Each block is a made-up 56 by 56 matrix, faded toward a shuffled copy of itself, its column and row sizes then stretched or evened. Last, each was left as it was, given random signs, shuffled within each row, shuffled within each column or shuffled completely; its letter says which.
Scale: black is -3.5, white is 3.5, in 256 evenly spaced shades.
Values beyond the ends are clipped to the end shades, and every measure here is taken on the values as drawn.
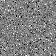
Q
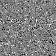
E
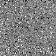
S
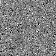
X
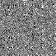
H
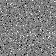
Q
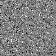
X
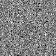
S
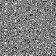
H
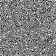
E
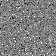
Q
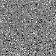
S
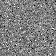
Q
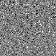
H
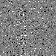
H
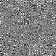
H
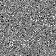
E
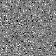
H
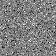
Q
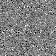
E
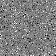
E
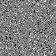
X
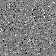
E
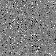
X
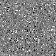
S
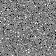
Q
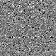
H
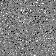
E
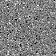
X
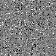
S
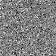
S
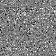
E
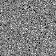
X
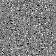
X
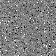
X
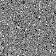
X
